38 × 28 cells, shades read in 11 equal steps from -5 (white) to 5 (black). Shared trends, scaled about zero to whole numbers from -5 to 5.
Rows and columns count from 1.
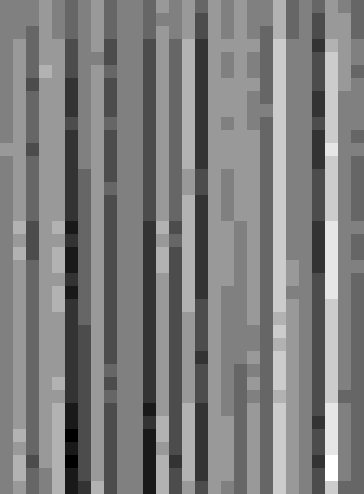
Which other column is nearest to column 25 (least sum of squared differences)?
16
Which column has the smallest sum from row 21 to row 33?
26
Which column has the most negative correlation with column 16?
15
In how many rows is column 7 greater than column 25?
1
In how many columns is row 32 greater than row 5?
7
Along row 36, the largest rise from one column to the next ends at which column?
6
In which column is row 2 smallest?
22
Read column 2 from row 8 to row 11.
-1 -1 -1 -1
